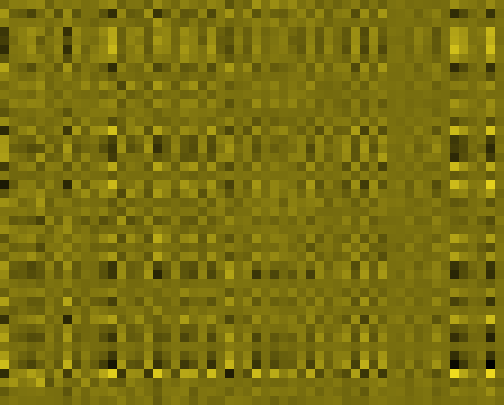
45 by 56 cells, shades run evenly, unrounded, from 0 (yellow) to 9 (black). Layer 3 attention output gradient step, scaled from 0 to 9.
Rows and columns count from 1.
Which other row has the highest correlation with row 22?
10
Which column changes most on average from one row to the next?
55
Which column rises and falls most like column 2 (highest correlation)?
5
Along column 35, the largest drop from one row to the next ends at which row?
42
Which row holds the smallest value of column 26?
41
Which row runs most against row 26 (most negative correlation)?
13
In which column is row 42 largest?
26
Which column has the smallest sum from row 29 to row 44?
1
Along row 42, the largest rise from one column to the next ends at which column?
14
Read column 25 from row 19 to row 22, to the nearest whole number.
5 4 5 4
